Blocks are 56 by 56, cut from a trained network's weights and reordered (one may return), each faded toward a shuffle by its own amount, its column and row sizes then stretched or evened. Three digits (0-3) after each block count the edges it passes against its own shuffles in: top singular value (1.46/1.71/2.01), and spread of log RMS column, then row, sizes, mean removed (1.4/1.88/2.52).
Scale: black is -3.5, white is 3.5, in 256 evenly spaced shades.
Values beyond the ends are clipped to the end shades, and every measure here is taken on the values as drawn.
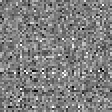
1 1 2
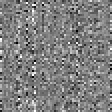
2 3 0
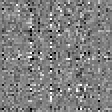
1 3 2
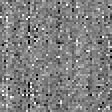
1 2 1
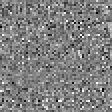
0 1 3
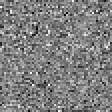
0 0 2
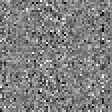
0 2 1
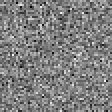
1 0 0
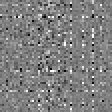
1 3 2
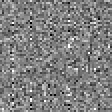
2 2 1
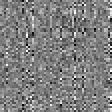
3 3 1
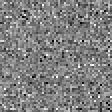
0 0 2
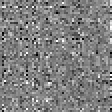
1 3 2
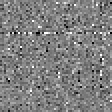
1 2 1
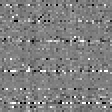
1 0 3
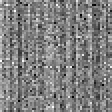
3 0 1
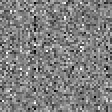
1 2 1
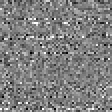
0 0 3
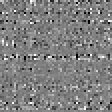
0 2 3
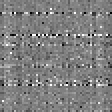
2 0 3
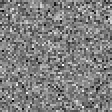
0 0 0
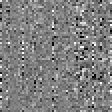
0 3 2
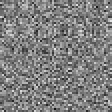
3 1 1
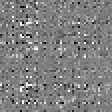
1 3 3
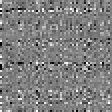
3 3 3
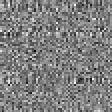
3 1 2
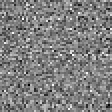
2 0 2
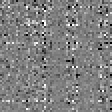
0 3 2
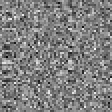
2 1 1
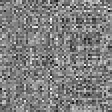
3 2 2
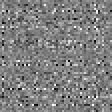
0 2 3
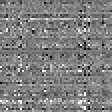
2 2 3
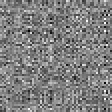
3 2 1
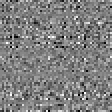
2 1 3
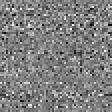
1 1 3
